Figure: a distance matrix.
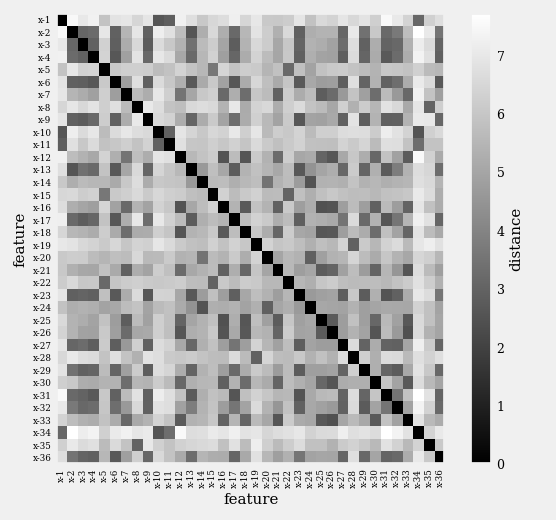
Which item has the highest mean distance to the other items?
x-34
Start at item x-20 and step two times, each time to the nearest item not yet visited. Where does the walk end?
x-14
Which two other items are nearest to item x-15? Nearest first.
x-22, x-5
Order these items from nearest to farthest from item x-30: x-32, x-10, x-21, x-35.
x-21, x-32, x-35, x-10
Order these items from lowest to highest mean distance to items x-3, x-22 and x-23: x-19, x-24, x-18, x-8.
x-24, x-18, x-19, x-8
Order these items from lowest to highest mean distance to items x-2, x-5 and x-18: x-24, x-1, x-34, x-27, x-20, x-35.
x-27, x-24, x-20, x-35, x-1, x-34
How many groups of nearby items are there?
7
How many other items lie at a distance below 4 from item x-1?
3
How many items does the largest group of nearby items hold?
13
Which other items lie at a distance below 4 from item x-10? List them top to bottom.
x-1, x-11, x-34
